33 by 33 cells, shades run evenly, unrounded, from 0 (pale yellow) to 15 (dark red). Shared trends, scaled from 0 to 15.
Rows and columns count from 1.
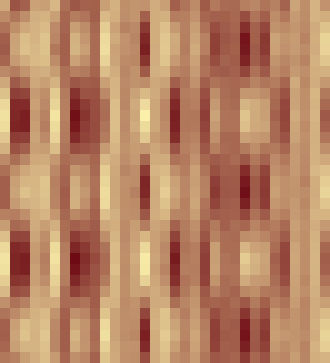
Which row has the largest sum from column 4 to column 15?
24
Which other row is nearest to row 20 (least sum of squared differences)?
7
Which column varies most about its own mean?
15
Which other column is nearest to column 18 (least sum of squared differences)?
2
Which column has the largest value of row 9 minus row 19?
8
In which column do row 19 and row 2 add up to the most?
25
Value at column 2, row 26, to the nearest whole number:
12
